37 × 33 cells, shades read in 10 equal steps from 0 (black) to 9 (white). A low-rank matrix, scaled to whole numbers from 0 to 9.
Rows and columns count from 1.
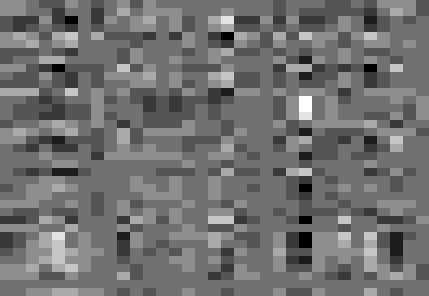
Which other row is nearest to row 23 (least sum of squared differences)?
25
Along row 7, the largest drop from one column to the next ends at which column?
19
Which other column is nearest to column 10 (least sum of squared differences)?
31
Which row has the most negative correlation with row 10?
5
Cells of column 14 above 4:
15
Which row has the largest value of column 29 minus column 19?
30
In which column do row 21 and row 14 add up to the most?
24
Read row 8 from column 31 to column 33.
3 4 4
